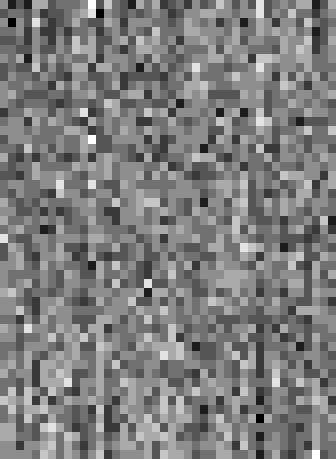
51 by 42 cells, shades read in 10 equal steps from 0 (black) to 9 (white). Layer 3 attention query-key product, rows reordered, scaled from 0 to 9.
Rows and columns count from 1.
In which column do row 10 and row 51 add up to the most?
40
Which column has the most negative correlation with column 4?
33
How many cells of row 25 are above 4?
17
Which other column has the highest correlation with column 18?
20
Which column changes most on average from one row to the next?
12
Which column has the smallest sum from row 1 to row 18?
13
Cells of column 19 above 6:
6
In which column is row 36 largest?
19
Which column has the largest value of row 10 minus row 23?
26
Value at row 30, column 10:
4
